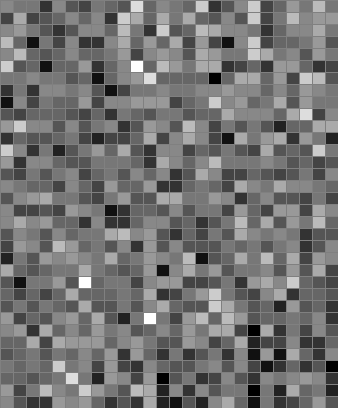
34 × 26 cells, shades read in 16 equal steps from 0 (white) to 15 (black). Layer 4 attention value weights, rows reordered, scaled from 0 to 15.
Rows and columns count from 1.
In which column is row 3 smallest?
13
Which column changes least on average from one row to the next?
20
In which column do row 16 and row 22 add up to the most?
16
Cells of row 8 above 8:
7
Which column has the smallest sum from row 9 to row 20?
19
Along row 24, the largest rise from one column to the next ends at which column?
8
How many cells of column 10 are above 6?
27
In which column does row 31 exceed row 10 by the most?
24
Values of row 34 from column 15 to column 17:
10 13 7
